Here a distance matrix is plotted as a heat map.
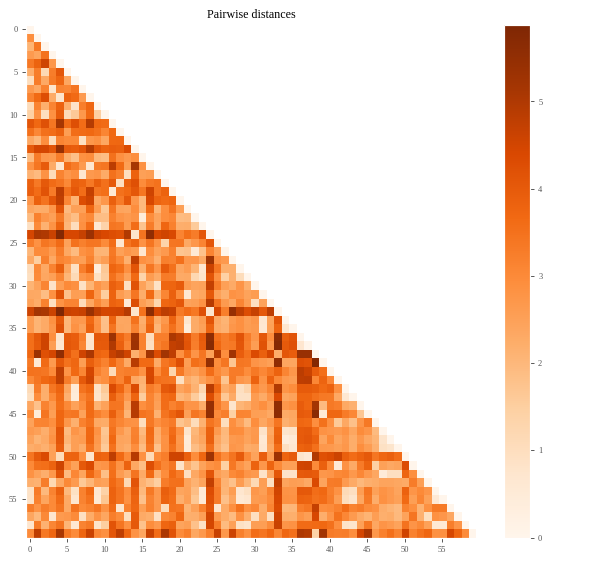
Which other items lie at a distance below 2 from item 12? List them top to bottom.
18, 25, 56
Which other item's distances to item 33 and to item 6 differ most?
42
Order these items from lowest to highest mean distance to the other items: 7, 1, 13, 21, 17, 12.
21, 17, 13, 7, 1, 12
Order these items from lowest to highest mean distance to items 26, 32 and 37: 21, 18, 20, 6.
21, 6, 18, 20
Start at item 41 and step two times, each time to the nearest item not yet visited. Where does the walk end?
20
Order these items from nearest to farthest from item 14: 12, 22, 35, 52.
22, 35, 52, 12
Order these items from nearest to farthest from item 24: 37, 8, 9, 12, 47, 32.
47, 12, 9, 32, 8, 37
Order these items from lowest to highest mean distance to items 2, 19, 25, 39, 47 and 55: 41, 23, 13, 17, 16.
23, 17, 13, 41, 16
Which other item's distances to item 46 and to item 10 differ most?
2
